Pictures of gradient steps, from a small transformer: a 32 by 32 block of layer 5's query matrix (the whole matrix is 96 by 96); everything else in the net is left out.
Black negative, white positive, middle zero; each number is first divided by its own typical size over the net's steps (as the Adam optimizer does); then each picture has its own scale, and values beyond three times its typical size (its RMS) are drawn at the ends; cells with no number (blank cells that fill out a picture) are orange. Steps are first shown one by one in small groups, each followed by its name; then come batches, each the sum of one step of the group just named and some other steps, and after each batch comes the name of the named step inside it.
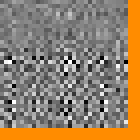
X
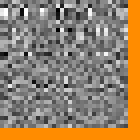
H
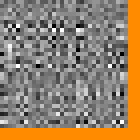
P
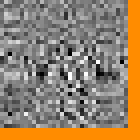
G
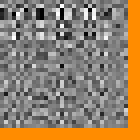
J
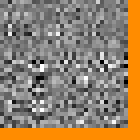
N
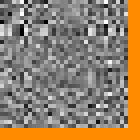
N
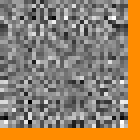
J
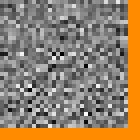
P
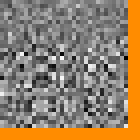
N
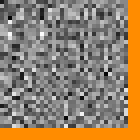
J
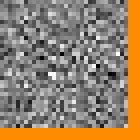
G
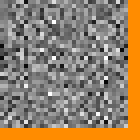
J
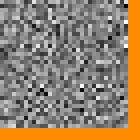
H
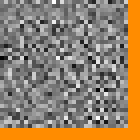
G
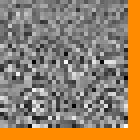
N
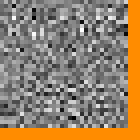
G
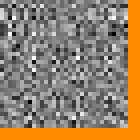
N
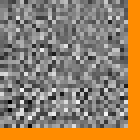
G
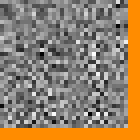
J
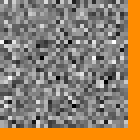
X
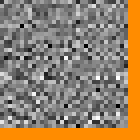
X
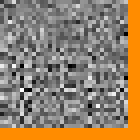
H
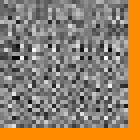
N
